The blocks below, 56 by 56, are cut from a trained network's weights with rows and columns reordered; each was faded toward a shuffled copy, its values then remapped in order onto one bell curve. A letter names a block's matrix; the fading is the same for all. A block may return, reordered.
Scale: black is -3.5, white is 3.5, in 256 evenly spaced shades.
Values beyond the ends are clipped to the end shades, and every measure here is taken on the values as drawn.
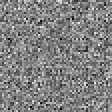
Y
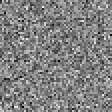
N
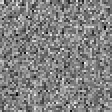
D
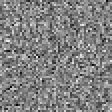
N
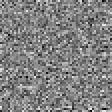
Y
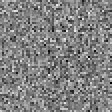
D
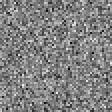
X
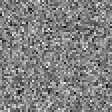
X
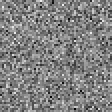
X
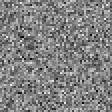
D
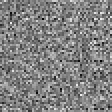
Y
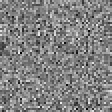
Y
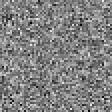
Y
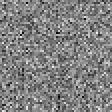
D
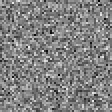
X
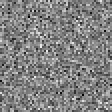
X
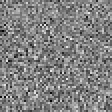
D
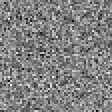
N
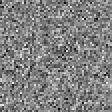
D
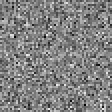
D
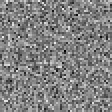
X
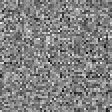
Y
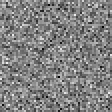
X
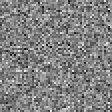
Y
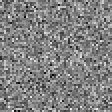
X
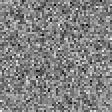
X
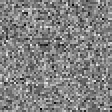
N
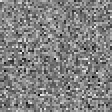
D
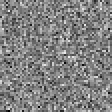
X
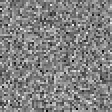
X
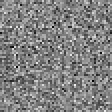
N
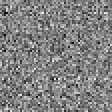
Y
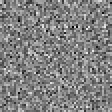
N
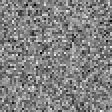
D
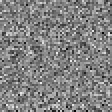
N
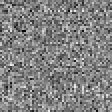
Y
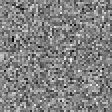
X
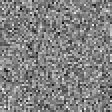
X
